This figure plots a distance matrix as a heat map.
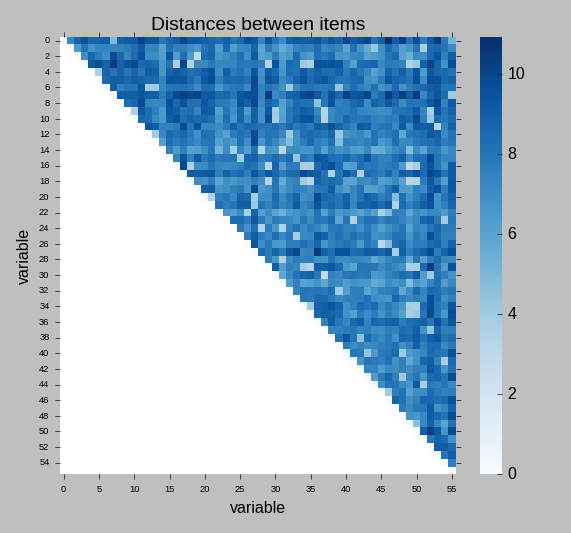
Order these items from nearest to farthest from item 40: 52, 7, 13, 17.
13, 52, 17, 7
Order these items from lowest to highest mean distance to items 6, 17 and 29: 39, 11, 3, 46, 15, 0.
39, 3, 46, 15, 11, 0
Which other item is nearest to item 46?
45
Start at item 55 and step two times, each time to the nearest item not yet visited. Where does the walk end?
0
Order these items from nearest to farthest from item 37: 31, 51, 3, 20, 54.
31, 51, 54, 20, 3
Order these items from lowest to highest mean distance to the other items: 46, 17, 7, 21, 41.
41, 46, 21, 17, 7
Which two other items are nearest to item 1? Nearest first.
51, 44
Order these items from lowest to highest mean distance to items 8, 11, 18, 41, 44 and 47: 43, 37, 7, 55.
43, 37, 55, 7
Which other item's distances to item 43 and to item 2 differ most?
19
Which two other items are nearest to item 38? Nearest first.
17, 42
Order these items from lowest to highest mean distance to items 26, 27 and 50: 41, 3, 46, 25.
3, 46, 41, 25
